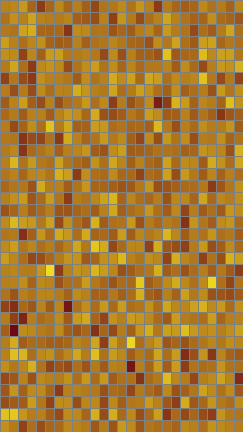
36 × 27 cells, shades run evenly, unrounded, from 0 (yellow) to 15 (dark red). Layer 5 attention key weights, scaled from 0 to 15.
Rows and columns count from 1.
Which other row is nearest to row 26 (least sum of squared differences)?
28
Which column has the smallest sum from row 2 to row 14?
23
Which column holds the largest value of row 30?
21
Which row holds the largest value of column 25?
10
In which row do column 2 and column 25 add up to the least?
35
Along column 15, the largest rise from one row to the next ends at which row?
30
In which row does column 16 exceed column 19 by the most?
32
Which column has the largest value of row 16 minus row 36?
24
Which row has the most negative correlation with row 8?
2
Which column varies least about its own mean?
22
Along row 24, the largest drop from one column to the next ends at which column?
16
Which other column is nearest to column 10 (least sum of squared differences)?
5
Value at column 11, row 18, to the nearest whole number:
9
